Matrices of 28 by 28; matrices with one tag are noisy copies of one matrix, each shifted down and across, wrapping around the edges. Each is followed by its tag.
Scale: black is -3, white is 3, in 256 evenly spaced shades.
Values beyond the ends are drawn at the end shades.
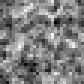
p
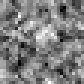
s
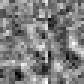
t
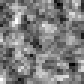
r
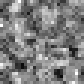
r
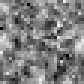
s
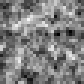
p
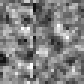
t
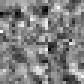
t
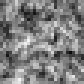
p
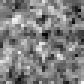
p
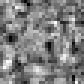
r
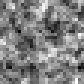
p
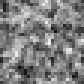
p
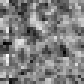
t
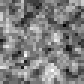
s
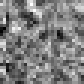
t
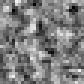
r
